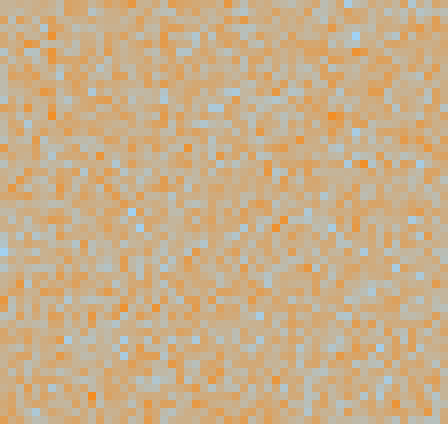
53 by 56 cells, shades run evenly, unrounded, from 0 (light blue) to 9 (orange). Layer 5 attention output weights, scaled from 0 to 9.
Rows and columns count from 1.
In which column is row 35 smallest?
53
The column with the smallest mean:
1
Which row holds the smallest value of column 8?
10
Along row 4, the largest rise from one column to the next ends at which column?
7
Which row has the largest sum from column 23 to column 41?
37
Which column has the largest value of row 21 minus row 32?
46
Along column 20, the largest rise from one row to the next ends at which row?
39
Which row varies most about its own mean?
21
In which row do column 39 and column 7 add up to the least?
49
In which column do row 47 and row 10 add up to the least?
8
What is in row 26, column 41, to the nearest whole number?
4
